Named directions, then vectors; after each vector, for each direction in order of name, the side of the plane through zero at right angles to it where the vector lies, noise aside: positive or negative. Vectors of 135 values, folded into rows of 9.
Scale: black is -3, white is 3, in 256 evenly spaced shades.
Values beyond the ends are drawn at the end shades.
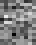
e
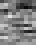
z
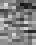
negative, positive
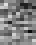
negative, positive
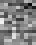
negative, positive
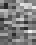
positive, negative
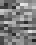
positive, negative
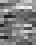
negative, negative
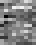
negative, negative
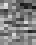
negative, positive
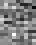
negative, positive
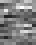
negative, negative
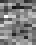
positive, positive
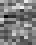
negative, negative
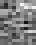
positive, negative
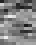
positive, positive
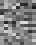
negative, positive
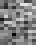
positive, negative
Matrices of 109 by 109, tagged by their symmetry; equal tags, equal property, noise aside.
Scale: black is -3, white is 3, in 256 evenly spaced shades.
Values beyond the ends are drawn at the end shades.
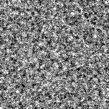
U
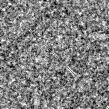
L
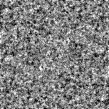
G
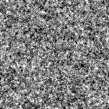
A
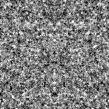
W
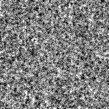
A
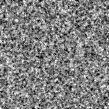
A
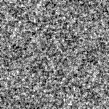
G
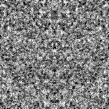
W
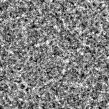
U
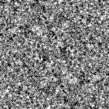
G
